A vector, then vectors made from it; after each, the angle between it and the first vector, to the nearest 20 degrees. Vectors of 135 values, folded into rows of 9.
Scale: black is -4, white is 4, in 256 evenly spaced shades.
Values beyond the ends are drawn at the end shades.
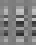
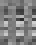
160 degrees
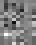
120 degrees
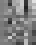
60 degrees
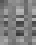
20 degrees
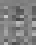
140 degrees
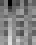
60 degrees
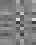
60 degrees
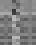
80 degrees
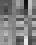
120 degrees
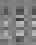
160 degrees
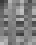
40 degrees
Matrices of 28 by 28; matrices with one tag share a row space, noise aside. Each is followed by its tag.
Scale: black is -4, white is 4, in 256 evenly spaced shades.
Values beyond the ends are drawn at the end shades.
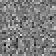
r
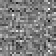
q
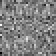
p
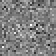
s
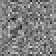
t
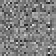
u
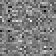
t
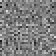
p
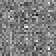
u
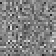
r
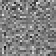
s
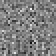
s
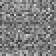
p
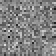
r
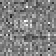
u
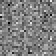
t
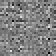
q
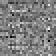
q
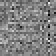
q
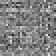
q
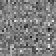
u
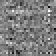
q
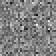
u
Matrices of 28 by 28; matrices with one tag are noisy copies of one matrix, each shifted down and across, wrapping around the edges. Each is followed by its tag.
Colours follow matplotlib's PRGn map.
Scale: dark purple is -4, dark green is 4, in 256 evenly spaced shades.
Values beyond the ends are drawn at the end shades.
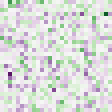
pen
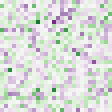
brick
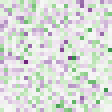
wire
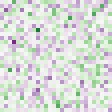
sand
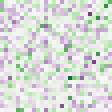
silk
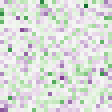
brick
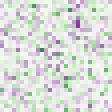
wire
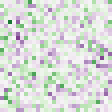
wire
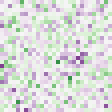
brick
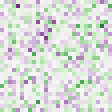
brick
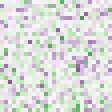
pen
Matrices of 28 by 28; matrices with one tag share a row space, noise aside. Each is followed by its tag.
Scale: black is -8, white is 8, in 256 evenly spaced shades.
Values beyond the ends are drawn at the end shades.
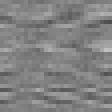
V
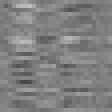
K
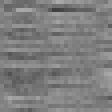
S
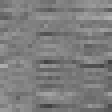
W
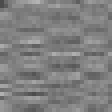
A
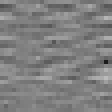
V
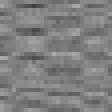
A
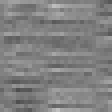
S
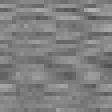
V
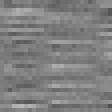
S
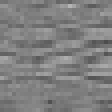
V
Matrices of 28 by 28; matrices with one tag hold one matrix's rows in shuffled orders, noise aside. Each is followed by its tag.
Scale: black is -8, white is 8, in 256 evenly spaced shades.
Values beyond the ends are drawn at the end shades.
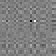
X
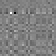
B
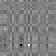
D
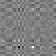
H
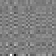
B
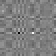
H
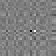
X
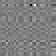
X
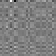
B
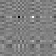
H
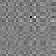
X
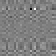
X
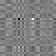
H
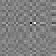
X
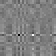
H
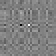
D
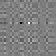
D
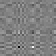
H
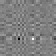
H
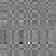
D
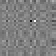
X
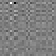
B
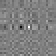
D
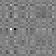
B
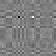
H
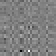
D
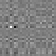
B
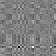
H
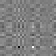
H
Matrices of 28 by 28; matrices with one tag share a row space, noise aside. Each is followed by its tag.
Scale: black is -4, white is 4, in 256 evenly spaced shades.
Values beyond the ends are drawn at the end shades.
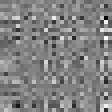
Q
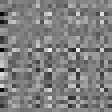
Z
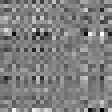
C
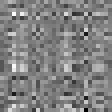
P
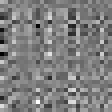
Z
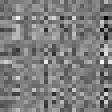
Q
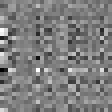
Z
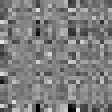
Z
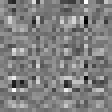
P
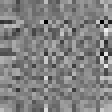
Q
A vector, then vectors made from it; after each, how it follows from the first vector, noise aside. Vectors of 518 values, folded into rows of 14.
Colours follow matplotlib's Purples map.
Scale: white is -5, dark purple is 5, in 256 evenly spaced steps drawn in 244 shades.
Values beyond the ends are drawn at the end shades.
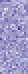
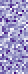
wrapped around, scaled up.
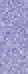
wrapped around, negated, shrunk.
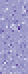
partly zeroed.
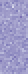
wrapped around, negated, shrunk.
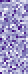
scaled up.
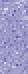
partly zeroed.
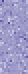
wrapped around, negated, partly zeroed.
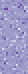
negated, partly zeroed.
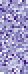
wrapped around, scaled up.
